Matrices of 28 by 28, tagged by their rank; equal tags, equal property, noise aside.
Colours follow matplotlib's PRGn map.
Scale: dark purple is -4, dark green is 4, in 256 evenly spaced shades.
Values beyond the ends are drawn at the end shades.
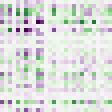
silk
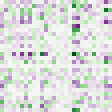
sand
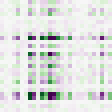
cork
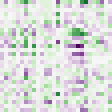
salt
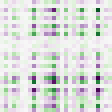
cork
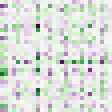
salt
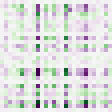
cork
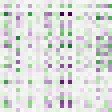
silk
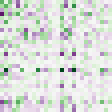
salt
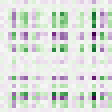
cork
